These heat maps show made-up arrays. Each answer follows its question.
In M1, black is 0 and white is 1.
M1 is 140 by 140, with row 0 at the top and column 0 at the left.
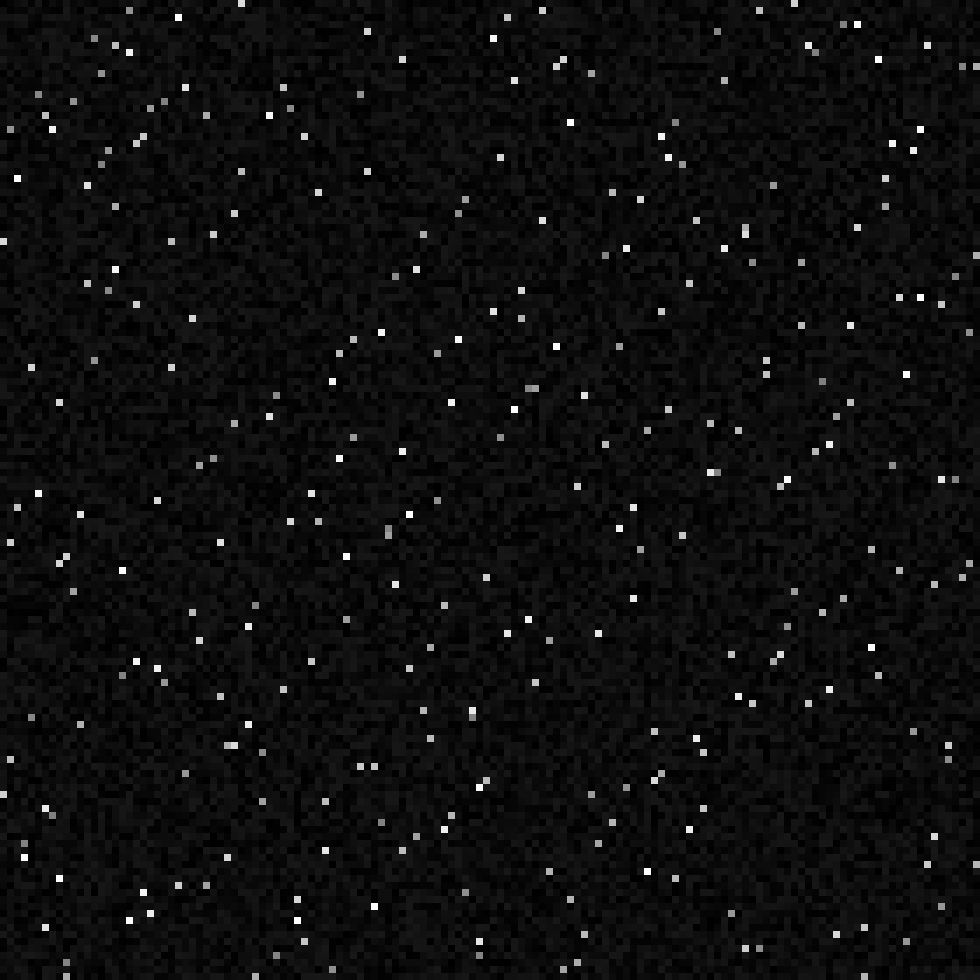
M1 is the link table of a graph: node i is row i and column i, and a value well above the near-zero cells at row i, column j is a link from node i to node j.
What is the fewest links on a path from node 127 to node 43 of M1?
3
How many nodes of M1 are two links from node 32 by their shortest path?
3
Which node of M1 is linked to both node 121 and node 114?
node 46
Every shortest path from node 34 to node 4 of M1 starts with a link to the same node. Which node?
node 24
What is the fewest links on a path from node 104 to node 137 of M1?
5
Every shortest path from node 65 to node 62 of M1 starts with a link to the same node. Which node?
node 48
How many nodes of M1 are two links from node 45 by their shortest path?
2
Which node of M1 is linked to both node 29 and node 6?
node 16
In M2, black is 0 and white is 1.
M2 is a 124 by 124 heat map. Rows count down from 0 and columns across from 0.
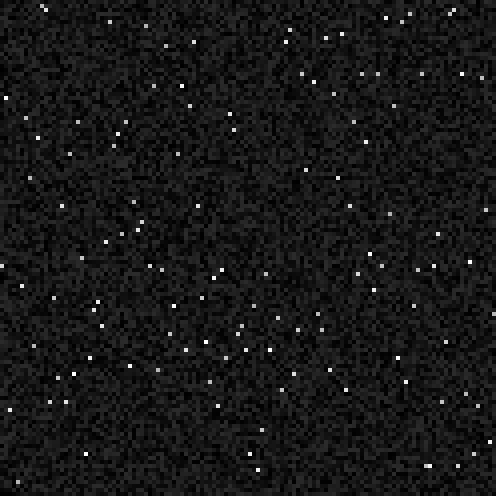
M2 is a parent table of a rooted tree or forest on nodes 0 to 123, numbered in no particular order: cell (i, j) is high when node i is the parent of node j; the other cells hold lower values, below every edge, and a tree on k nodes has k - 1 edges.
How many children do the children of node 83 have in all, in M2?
1
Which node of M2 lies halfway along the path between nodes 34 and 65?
26
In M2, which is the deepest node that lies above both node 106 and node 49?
116
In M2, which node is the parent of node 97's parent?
69
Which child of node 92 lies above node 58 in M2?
82
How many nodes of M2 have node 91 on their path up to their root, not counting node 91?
10
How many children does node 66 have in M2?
4
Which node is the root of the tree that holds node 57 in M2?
77
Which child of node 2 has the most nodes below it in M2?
113
